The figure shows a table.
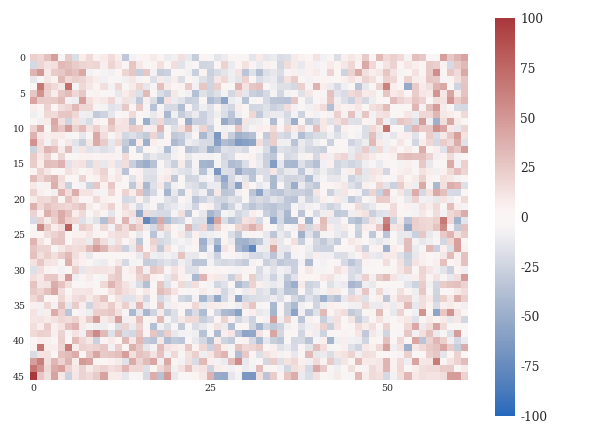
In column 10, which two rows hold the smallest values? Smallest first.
23, 8
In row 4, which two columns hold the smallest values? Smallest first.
53, 46
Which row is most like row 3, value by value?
1
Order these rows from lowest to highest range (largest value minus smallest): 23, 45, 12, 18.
18, 12, 23, 45
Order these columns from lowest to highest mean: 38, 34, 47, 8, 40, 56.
34, 38, 40, 47, 8, 56
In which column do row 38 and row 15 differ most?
15
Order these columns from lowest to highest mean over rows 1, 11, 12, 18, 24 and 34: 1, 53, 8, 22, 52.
22, 53, 8, 52, 1
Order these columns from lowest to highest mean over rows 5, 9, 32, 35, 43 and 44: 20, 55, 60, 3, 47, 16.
16, 20, 47, 60, 55, 3
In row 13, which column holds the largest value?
61
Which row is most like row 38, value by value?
7
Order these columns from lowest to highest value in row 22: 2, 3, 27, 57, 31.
27, 31, 57, 3, 2
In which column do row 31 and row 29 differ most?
24
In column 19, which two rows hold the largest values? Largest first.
45, 43
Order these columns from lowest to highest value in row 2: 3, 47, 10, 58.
10, 58, 47, 3
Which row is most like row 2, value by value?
5
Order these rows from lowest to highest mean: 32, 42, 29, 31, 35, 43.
29, 32, 35, 31, 42, 43
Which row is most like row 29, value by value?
20
